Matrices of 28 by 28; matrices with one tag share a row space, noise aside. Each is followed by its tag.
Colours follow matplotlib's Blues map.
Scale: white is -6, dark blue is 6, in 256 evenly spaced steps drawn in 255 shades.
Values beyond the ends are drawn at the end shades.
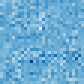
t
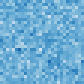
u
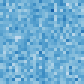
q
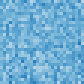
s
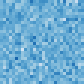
q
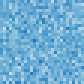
q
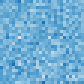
t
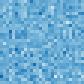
q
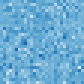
s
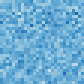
u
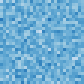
u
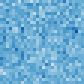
t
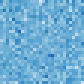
q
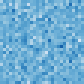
q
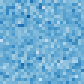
u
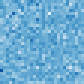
t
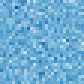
q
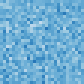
s
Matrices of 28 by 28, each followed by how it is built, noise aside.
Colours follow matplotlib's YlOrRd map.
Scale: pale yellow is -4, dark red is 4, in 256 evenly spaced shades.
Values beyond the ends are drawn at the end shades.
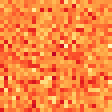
low rank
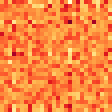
low rank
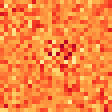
block diagonal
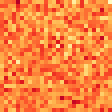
noise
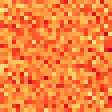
repeating rows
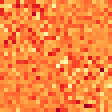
block diagonal
